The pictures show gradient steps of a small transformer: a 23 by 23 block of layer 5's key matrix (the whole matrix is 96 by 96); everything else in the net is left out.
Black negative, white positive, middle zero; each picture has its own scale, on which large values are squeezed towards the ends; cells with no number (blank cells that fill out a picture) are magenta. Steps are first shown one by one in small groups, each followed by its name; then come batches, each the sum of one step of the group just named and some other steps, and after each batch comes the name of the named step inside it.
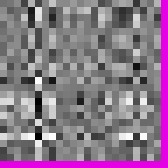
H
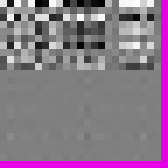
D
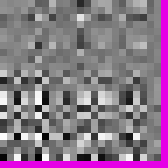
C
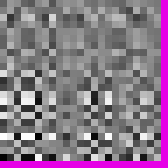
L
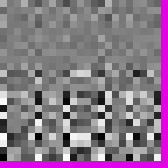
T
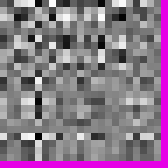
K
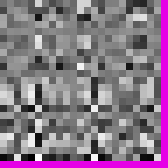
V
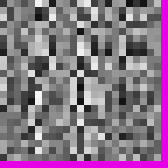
V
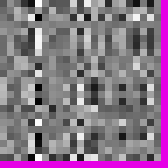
V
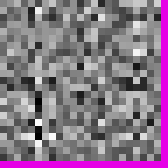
H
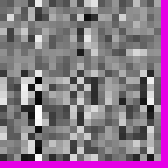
V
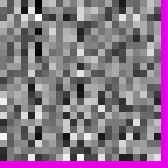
T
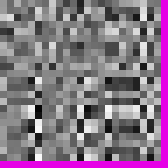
D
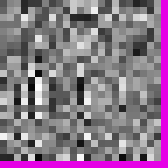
L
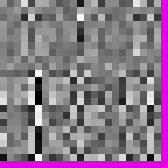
T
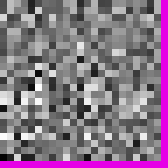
L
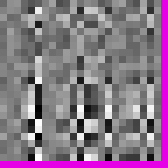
K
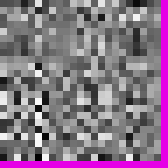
C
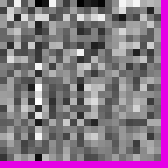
D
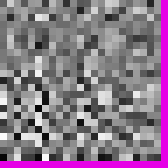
C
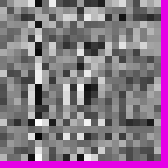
K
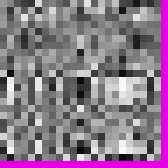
T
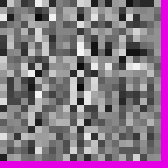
L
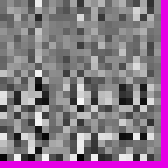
C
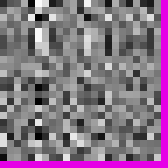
T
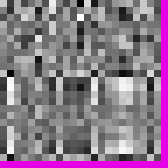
D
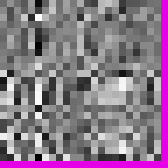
C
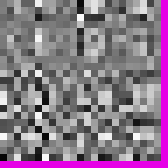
C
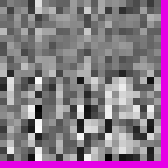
T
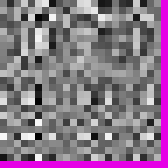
L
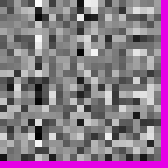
L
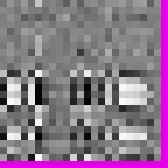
V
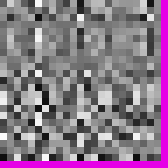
C
